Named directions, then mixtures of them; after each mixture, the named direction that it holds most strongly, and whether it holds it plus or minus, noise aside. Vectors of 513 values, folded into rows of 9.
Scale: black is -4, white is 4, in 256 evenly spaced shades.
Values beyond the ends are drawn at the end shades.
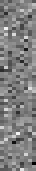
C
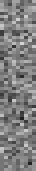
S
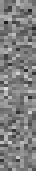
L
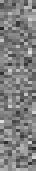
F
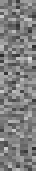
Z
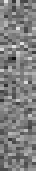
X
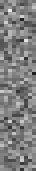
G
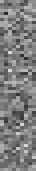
S, plus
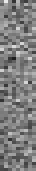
X, plus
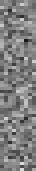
G, minus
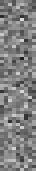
G, minus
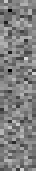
G, minus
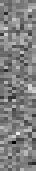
C, plus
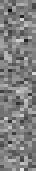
G, minus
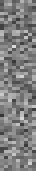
S, minus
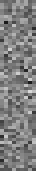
L, plus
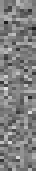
L, plus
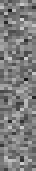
G, minus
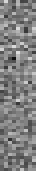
X, plus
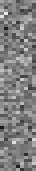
C, minus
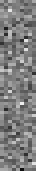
C, minus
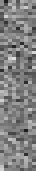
X, minus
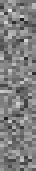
G, plus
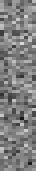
S, plus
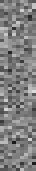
C, plus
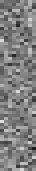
F, plus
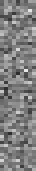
L, minus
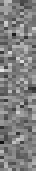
C, minus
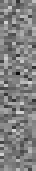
L, minus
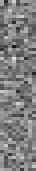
X, minus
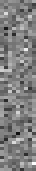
C, minus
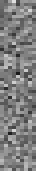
L, minus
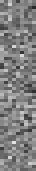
S, minus
